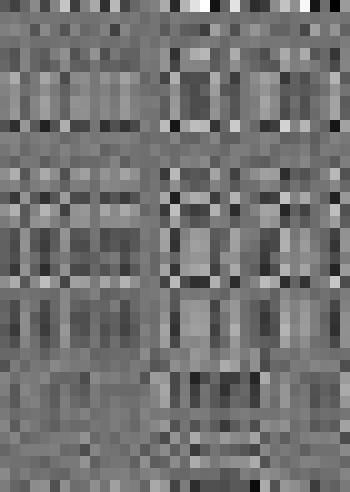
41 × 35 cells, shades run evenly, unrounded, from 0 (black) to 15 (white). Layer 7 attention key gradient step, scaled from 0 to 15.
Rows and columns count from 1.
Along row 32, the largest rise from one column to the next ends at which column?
27
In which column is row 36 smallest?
23
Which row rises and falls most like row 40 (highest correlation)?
36
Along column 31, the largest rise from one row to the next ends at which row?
11
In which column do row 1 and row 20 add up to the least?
34
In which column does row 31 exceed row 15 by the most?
24
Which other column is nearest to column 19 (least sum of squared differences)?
7
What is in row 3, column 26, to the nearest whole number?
9
